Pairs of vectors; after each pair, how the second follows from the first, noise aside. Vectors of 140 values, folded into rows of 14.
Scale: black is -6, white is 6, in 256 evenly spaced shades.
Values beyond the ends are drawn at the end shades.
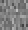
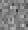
sign-scrambled.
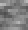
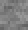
reversed, negated, shrunk.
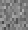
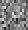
scaled up.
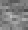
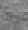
negated, shrunk.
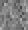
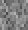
reversed.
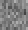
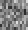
scaled up.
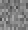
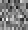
scaled up.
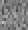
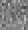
reversed, negated.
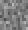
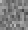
reversed.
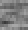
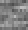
reversed, negated.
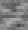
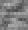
reversed, negated.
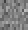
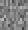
reversed.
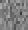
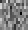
scaled up.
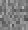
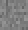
negated, shrunk.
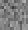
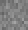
reversed, negated, shrunk.
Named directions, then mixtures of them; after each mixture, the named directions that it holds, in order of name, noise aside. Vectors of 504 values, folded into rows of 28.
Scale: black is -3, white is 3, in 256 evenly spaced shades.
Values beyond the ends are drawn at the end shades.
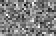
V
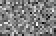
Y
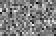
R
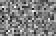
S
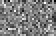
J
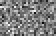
S, Y.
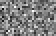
S.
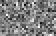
V.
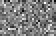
J.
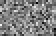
R, Y.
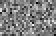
R.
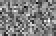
R, S.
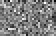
J.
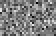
R.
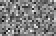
J, S.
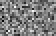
S.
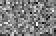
Y.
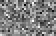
V.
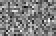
R, S.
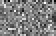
J.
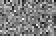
J, Y.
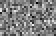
R.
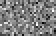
Y.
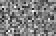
S.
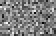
S, Y.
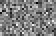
R, V.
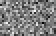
S, Y.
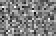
S.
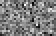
V, Y.
